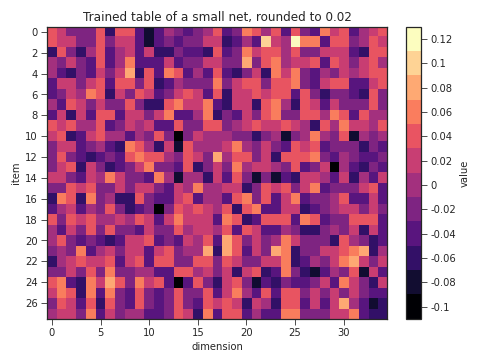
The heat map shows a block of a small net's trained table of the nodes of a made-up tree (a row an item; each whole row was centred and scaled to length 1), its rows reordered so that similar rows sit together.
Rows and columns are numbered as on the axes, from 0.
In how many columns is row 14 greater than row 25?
14
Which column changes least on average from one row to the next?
5
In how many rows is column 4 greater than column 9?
15
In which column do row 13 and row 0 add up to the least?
6
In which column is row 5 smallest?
11
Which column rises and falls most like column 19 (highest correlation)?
9
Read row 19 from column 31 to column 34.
0.02 -0.06 0.02 -0.04
